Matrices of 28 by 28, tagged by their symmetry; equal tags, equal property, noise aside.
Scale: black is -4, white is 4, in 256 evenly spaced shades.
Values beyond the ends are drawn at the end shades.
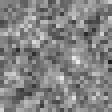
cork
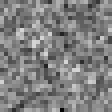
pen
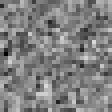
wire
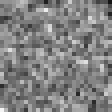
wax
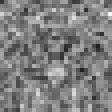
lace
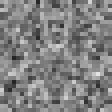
lace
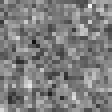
wax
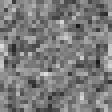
pen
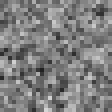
wax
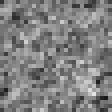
cork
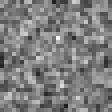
cork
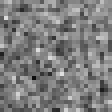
wax
